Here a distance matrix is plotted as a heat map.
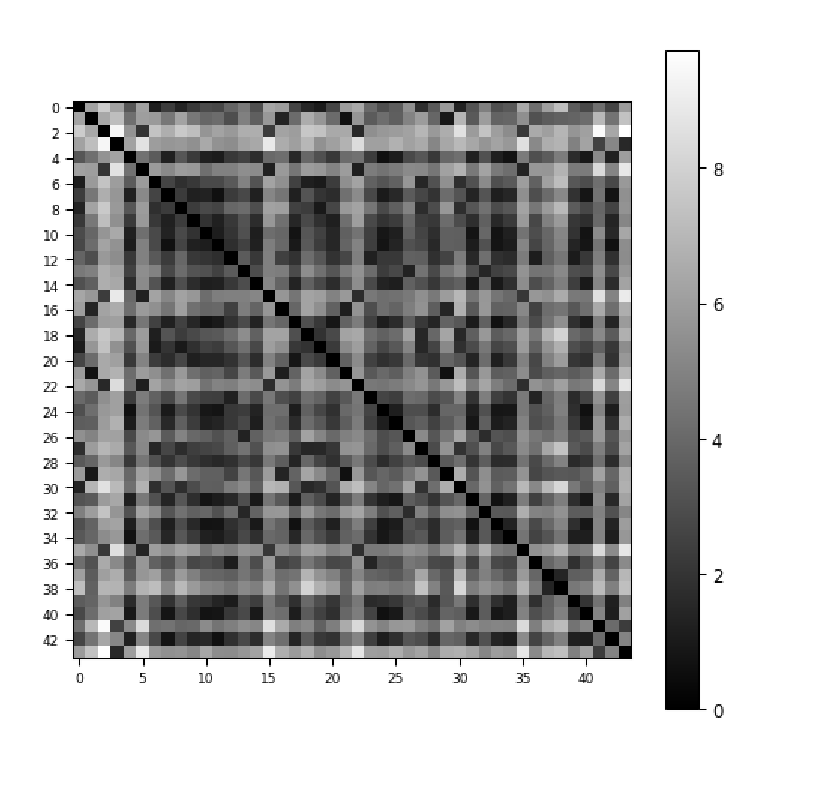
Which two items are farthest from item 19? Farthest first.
2, 38
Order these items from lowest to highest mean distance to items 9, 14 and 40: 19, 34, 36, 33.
33, 34, 19, 36
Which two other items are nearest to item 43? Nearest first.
3, 41
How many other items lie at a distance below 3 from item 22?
4
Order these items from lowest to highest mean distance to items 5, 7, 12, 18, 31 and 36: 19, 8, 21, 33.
33, 19, 8, 21
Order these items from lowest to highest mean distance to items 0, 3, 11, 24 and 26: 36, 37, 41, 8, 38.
8, 36, 41, 37, 38
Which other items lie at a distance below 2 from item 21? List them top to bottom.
1, 16, 29
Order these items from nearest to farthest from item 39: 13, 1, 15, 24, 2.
24, 13, 1, 15, 2
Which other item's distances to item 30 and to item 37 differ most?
38
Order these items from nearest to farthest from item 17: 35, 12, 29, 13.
12, 13, 29, 35
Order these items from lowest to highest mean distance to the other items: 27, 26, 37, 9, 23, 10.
10, 9, 23, 27, 26, 37
